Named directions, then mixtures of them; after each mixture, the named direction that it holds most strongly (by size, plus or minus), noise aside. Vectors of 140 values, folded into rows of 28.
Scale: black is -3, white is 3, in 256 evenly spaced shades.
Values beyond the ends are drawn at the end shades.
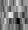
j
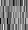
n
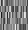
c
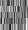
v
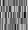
c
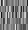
c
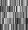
v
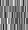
n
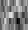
j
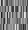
c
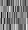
v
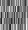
v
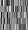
c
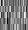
c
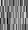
n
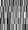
n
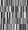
c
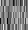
n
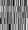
v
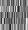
v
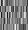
c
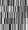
v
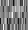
n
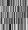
v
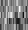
j
